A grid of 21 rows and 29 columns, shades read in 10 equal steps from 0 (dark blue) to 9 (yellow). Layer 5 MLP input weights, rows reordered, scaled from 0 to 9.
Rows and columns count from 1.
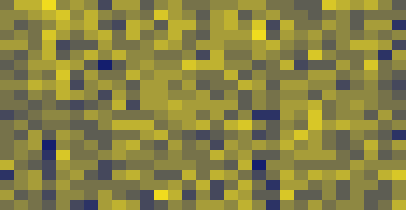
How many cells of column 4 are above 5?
7
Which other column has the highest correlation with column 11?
14
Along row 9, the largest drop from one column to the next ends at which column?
6
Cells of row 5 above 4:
19
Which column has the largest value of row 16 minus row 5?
5
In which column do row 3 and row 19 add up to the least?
20
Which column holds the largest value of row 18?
29
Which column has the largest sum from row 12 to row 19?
23
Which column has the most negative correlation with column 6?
8
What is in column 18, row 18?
4
